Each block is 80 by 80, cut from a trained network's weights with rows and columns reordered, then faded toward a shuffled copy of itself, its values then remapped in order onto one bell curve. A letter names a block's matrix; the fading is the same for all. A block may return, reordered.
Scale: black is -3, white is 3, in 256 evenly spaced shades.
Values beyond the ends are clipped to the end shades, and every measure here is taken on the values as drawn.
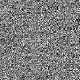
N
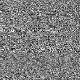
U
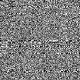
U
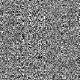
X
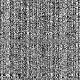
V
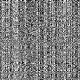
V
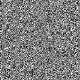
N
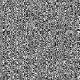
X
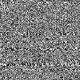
U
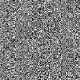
X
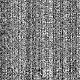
V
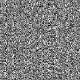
X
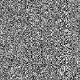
N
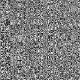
X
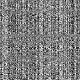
V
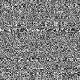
U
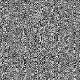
X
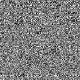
U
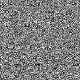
U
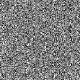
X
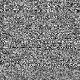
U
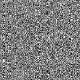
N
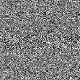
U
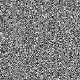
N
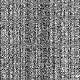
V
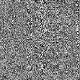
N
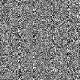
N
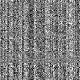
V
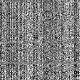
V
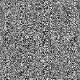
N
